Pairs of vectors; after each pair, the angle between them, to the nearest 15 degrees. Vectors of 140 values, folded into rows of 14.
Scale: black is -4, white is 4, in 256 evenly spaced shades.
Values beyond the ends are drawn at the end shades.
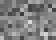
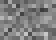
75 degrees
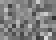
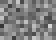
90 degrees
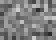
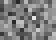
75 degrees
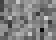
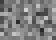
60 degrees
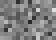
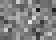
165 degrees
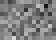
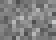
120 degrees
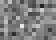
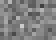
15 degrees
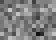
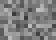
90 degrees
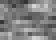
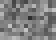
60 degrees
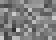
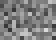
90 degrees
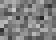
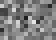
45 degrees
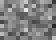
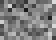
150 degrees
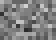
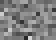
135 degrees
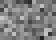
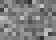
15 degrees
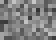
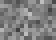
90 degrees
